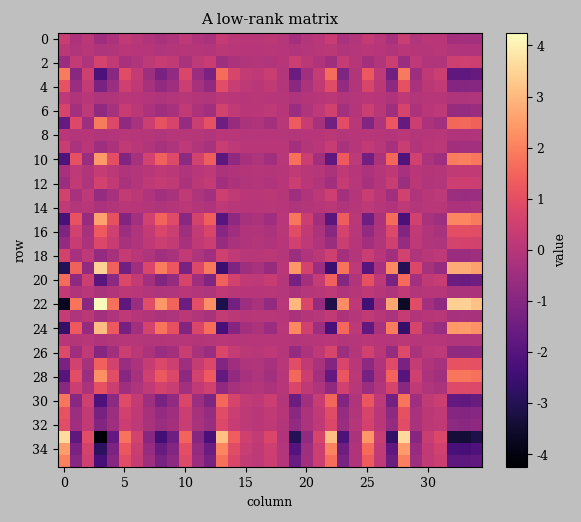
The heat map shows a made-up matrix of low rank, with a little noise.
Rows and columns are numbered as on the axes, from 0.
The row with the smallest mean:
33
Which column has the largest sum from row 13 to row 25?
3
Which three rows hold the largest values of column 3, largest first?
22, 19, 24
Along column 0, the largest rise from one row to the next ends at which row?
20
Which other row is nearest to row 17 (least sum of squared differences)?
2
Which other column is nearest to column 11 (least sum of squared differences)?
7
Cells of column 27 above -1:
30
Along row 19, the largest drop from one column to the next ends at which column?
28
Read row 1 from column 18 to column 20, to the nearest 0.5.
0 0 0
